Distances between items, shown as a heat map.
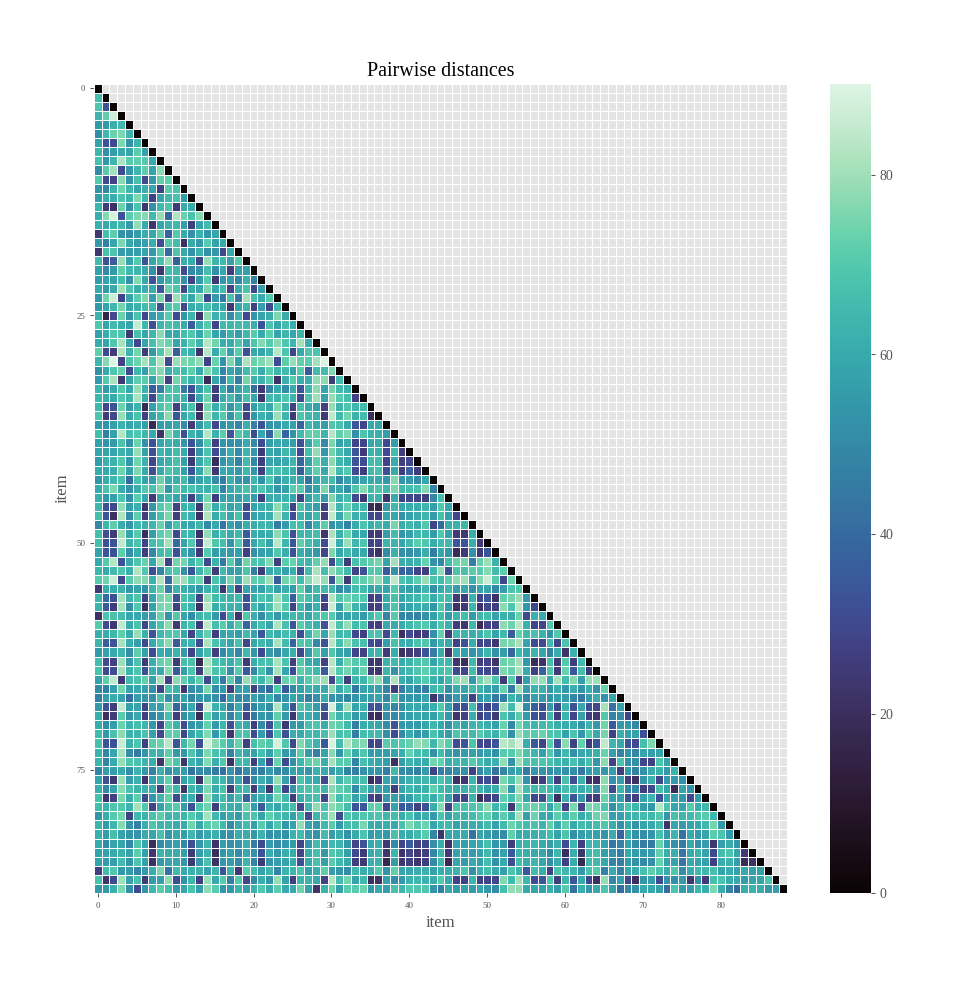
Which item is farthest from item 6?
30
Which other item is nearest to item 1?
25
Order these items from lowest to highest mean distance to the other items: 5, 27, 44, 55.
55, 27, 44, 5
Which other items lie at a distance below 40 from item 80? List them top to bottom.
4, 27, 31
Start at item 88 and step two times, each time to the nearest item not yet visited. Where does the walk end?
5
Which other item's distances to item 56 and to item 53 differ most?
63
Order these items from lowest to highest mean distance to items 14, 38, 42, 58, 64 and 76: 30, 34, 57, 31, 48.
57, 34, 48, 31, 30
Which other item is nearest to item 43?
67
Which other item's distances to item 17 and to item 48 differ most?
74
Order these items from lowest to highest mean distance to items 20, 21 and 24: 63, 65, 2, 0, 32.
0, 2, 32, 63, 65
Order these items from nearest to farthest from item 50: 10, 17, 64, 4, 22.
64, 10, 17, 22, 4
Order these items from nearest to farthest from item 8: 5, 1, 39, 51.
1, 39, 51, 5
